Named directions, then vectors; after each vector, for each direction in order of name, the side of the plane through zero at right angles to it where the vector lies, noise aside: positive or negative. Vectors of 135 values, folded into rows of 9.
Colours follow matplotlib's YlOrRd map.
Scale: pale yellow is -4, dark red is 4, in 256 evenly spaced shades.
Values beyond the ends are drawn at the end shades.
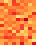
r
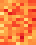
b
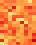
negative, negative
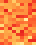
positive, negative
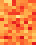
positive, positive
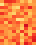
negative, negative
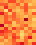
negative, positive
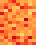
negative, positive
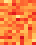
positive, positive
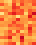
positive, positive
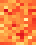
positive, negative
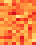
positive, positive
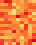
negative, negative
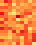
negative, negative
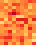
positive, positive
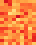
negative, negative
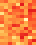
positive, negative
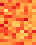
negative, positive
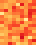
positive, negative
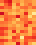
negative, negative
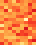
positive, negative
